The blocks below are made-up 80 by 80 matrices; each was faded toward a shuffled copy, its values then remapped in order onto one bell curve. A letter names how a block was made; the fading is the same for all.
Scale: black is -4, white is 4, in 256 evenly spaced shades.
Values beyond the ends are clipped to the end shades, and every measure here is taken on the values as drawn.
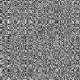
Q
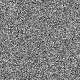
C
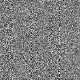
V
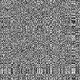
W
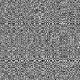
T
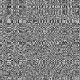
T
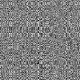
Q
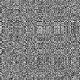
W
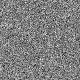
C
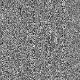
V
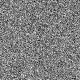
C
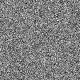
C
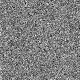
C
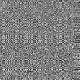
T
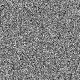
C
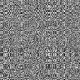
Q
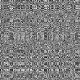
T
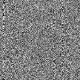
V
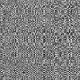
Q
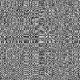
T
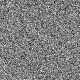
C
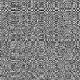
T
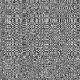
T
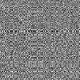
T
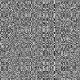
Q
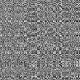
W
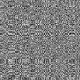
W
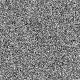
C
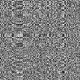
W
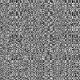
Q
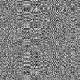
W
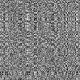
W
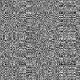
W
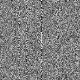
V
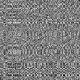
T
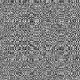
T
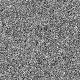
C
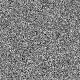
C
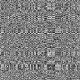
T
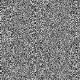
V
